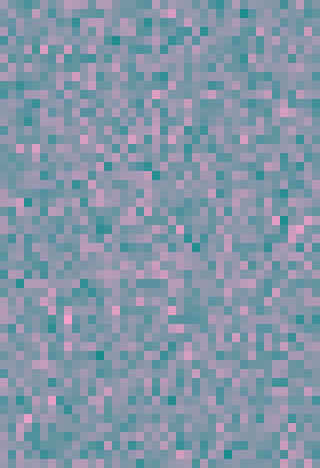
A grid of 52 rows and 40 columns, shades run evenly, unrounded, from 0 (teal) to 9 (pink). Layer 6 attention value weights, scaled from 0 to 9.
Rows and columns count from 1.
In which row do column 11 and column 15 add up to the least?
5
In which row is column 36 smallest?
25
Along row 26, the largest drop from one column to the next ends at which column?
24
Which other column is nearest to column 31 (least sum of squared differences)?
17
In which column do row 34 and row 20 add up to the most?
18
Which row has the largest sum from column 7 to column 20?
31
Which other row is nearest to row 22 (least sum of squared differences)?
43
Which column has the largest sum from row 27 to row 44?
15
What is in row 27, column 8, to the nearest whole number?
5
